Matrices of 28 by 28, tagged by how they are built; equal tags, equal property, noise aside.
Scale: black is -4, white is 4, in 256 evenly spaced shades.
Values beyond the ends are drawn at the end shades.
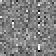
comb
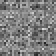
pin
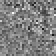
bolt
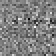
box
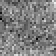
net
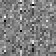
comb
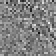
bolt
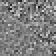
bolt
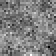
net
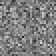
pin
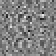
box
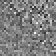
bolt
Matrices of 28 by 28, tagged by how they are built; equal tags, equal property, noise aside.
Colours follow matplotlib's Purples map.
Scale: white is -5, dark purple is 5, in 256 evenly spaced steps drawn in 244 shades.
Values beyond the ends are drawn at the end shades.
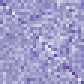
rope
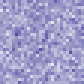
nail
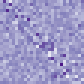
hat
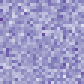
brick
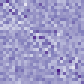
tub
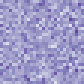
nail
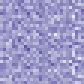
nail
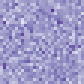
brick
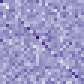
rope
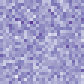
brick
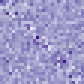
hat
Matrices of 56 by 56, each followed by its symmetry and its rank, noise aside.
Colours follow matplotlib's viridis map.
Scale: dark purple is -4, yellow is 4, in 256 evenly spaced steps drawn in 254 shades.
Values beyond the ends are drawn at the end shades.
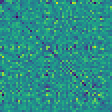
symmetric, rank eight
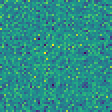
symmetric, rank twelve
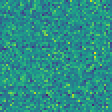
no symmetry, rank twelve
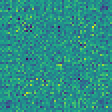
symmetric, rank eight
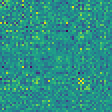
symmetric, rank six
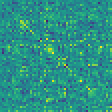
symmetric, rank six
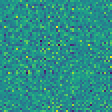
symmetric, rank six
